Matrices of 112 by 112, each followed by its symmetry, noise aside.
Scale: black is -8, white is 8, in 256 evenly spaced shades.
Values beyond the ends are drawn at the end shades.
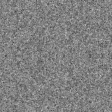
mirrored top to bottom.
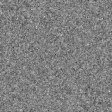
same after a half turn.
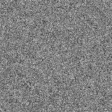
symmetric across the other diagonal.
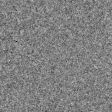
no symmetry.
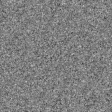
same after a half turn.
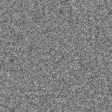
symmetric.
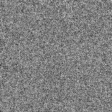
antisymmetric.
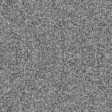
mirrored top to bottom.
